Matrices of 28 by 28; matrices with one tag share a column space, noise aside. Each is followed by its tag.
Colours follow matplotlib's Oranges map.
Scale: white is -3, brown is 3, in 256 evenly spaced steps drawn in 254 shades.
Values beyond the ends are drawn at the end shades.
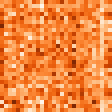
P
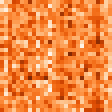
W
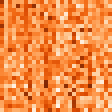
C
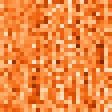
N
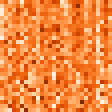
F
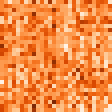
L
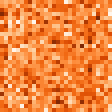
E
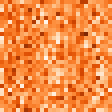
E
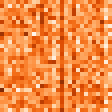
E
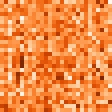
L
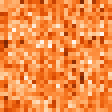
W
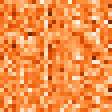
E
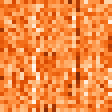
L
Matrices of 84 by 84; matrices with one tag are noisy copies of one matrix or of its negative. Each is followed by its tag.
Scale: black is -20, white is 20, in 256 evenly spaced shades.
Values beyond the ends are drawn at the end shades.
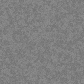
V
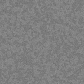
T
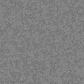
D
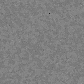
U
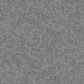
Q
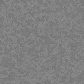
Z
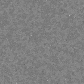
V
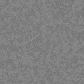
T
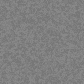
Q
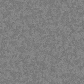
D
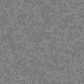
V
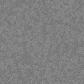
T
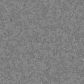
D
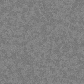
T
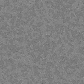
T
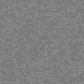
Z
